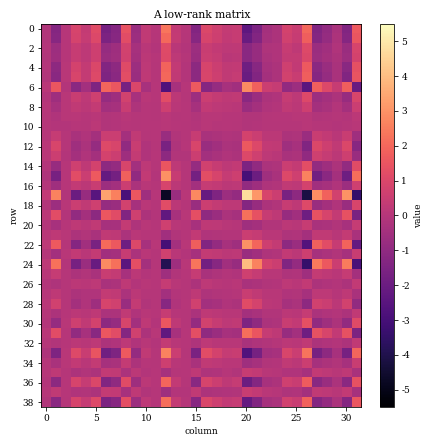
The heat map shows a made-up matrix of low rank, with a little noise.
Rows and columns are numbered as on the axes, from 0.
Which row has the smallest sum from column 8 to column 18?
17
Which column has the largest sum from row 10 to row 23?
20
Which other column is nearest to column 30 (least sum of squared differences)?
27
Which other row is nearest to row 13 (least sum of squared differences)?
28
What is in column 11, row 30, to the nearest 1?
0
